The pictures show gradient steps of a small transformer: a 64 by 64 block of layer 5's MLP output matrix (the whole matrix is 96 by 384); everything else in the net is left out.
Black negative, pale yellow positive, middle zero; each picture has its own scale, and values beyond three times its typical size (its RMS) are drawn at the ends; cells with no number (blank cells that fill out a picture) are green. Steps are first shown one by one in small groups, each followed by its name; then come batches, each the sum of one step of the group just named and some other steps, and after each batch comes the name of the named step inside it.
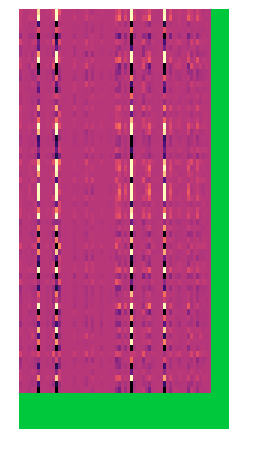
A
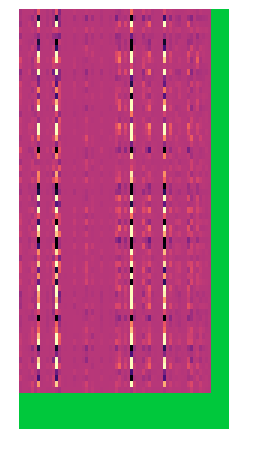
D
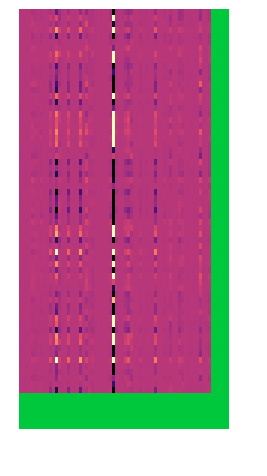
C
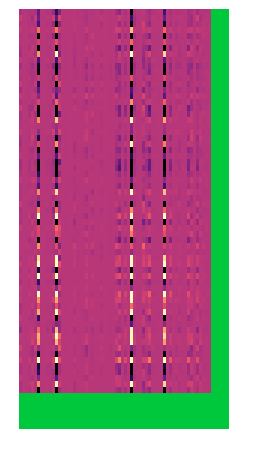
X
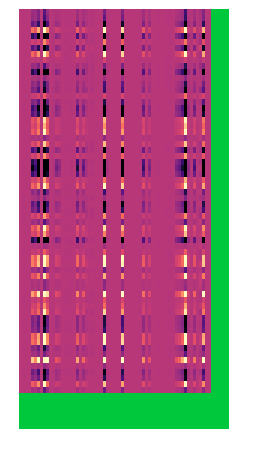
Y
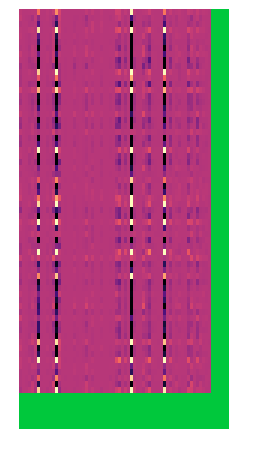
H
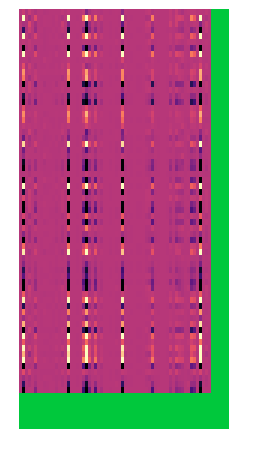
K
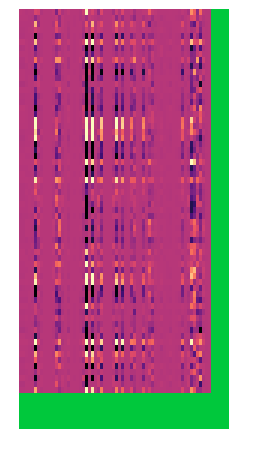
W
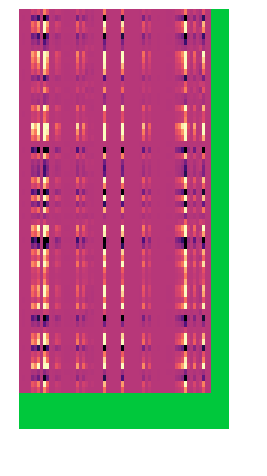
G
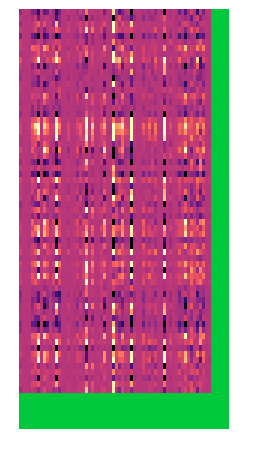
D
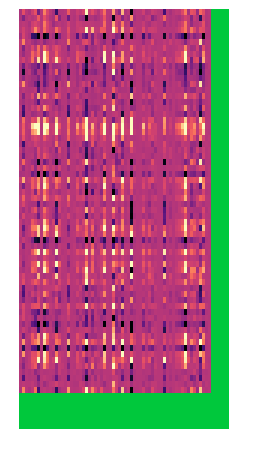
G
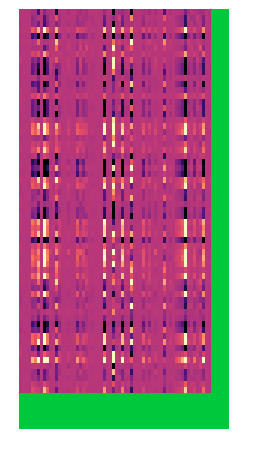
Y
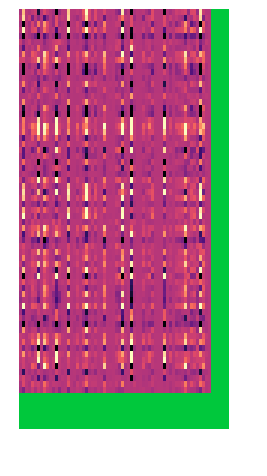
G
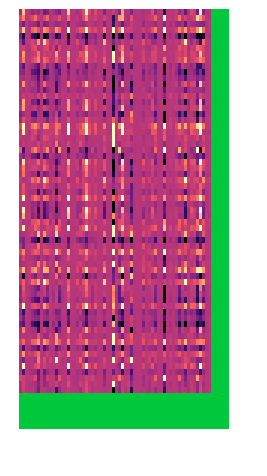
C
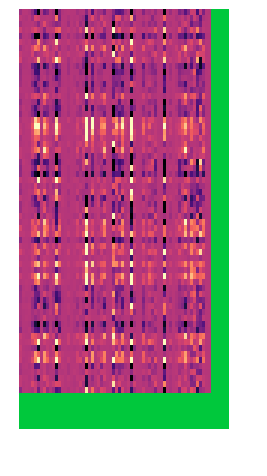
W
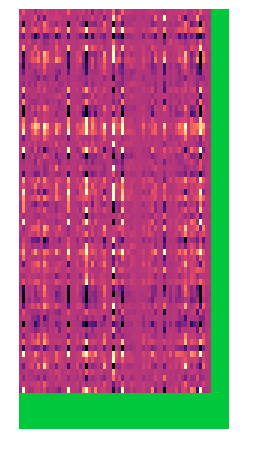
G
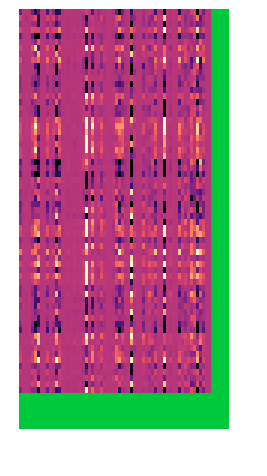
X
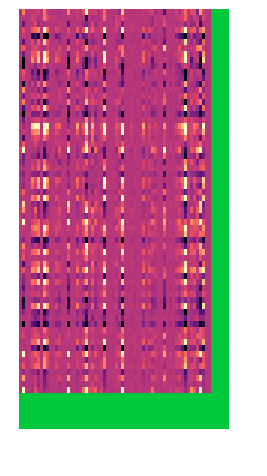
G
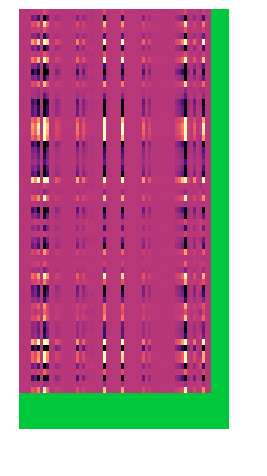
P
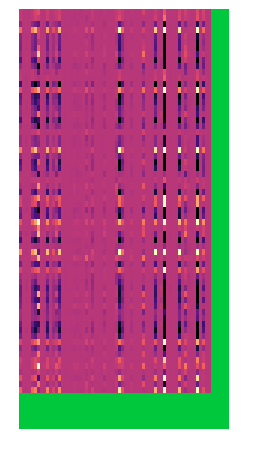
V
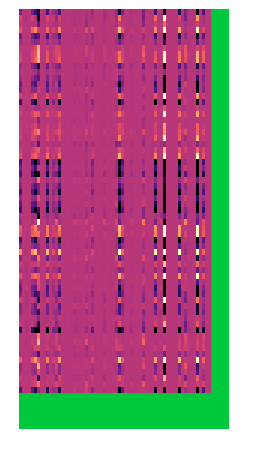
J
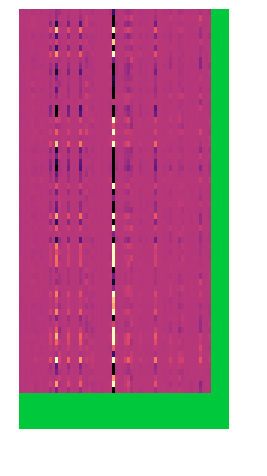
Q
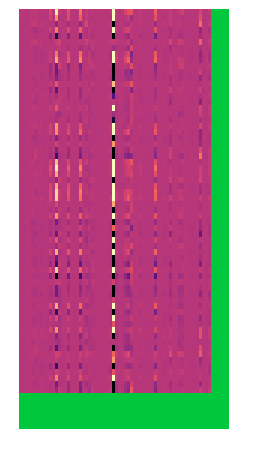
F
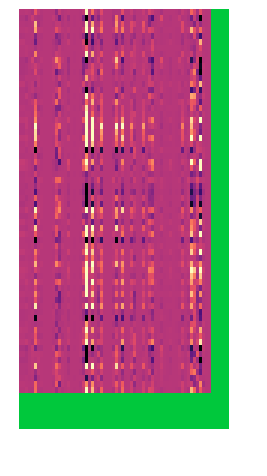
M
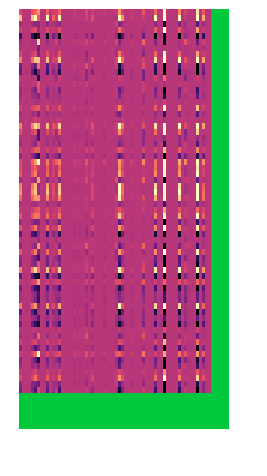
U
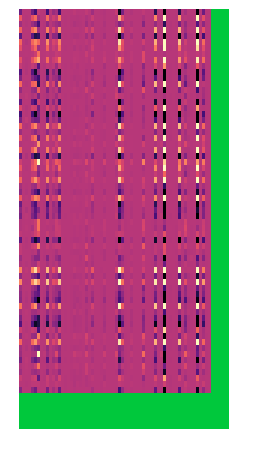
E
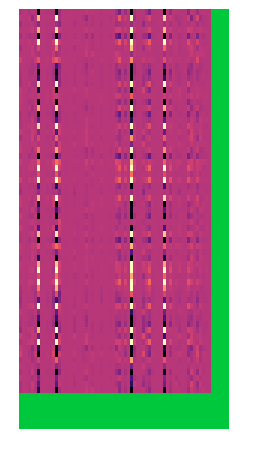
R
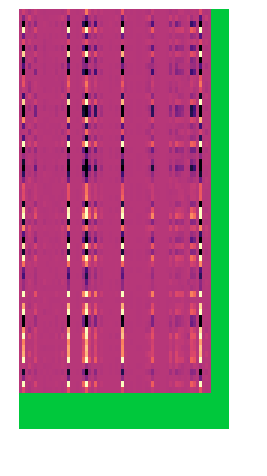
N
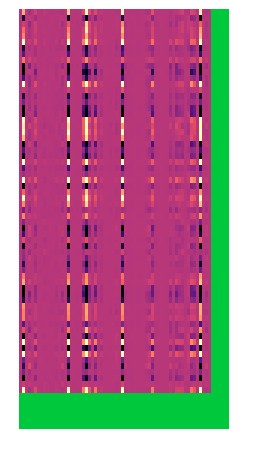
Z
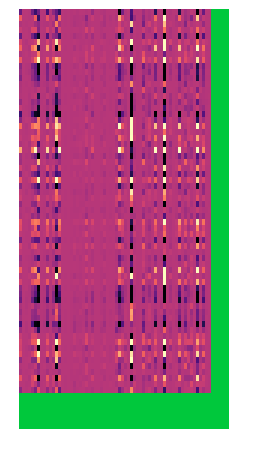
E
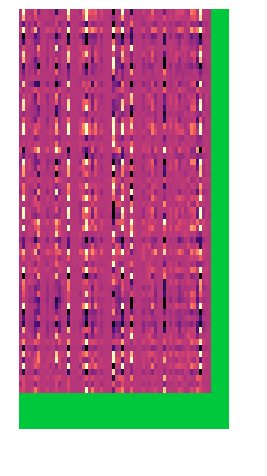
V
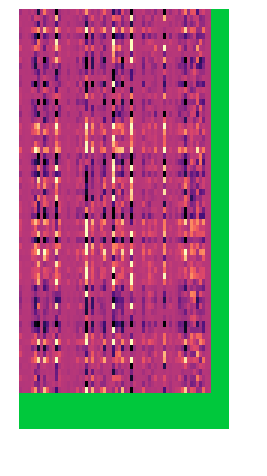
R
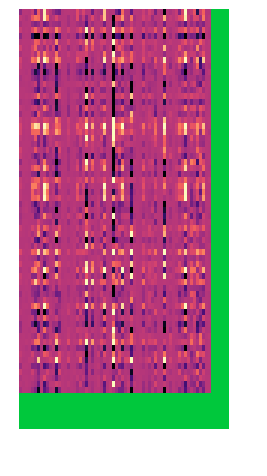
Q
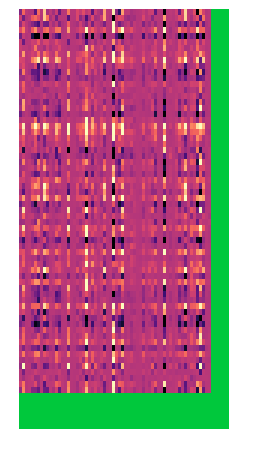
E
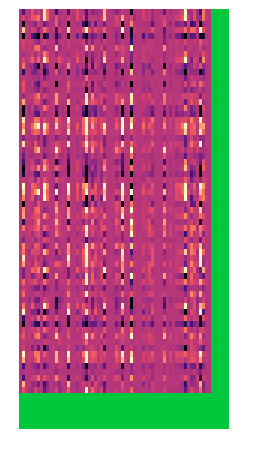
N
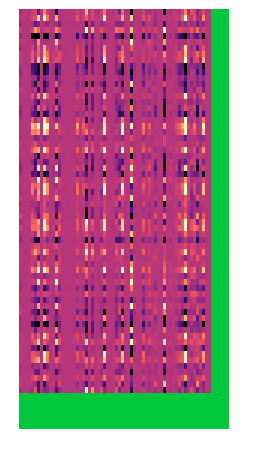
R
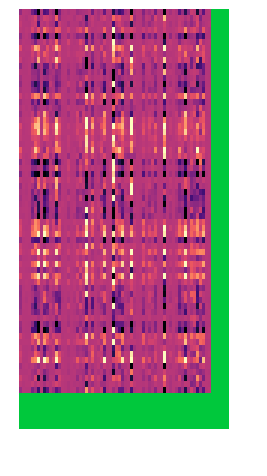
J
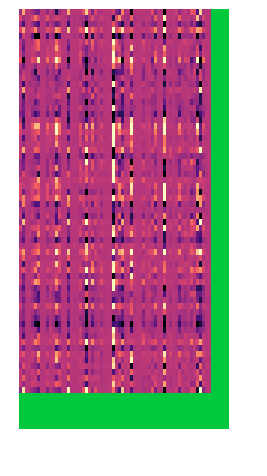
U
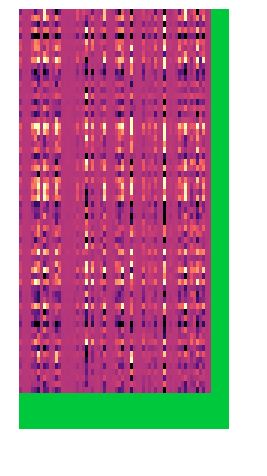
E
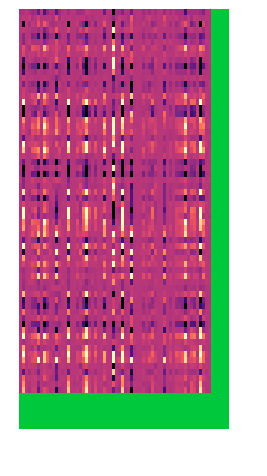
N
